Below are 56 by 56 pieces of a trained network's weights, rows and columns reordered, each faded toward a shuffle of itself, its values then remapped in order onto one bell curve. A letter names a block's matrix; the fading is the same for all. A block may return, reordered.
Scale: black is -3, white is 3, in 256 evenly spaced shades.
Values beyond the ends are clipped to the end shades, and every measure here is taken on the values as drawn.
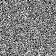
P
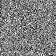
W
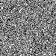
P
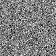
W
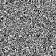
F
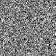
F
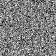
P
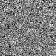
F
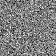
P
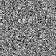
F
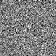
F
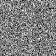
F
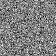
W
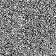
W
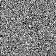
P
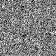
W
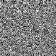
F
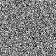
F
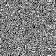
F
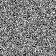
P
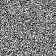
P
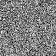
P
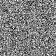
P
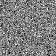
W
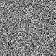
F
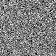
P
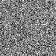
F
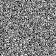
W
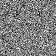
P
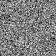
P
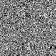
F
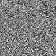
F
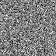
W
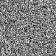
F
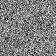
P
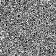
P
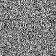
F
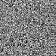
F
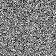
P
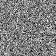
P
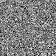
W
